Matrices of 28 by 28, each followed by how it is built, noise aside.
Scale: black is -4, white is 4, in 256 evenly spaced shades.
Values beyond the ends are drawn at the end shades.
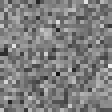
Hankel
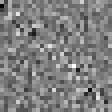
banded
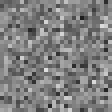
repeating rows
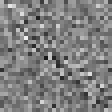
banded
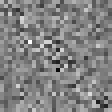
banded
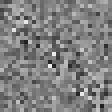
banded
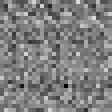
repeating columns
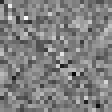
banded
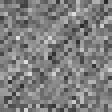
Hankel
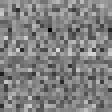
repeating columns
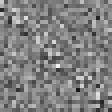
banded
